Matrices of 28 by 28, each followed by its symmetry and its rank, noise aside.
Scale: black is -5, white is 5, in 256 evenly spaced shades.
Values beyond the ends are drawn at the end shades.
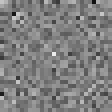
symmetric, rank six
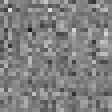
no symmetry, rank six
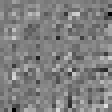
symmetric, rank four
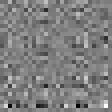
no symmetry, rank three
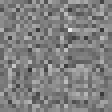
no symmetry, rank four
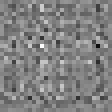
no symmetry, rank four
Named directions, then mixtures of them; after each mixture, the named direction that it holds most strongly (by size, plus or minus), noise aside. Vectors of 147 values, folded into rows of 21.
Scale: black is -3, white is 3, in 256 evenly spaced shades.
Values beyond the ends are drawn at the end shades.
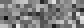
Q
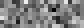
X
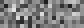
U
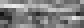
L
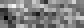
L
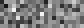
U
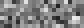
X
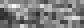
L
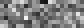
Q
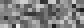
Q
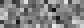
X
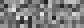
U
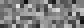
Q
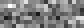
Q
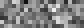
X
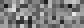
U
